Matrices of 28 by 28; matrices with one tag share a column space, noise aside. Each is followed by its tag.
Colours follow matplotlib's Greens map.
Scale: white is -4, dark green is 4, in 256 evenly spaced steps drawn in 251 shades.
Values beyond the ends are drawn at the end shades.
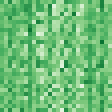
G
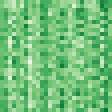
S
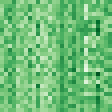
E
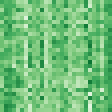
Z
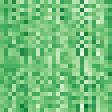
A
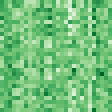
S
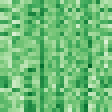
Z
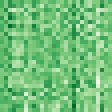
Z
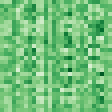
E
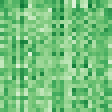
S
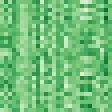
A
